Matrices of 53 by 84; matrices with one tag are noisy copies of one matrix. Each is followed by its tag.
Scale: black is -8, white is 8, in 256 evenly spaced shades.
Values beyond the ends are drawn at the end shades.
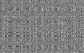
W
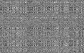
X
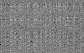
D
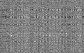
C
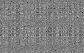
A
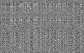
D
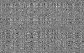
D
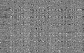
C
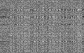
C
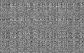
D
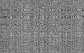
C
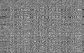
C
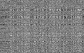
C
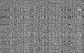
C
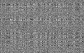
D
